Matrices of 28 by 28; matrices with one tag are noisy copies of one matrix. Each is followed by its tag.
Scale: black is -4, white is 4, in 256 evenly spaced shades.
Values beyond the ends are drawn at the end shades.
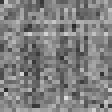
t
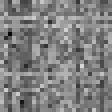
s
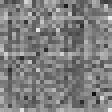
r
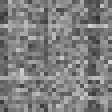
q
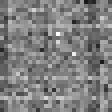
q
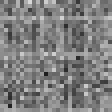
r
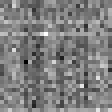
t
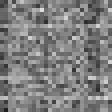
q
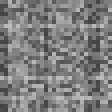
q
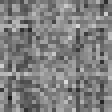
s
